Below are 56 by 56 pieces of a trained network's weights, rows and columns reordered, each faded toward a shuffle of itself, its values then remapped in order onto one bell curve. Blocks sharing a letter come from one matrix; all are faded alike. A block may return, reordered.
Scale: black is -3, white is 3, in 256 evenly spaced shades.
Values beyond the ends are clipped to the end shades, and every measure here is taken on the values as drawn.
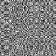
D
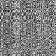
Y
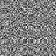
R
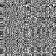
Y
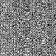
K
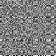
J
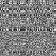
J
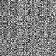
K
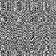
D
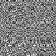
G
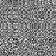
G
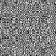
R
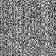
K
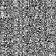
K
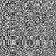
D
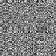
R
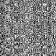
K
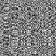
R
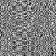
R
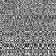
J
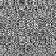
G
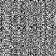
K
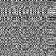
J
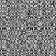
J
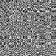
R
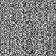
Y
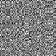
R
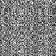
Y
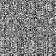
K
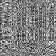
Y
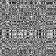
J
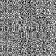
K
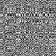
J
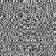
J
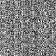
K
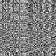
Y
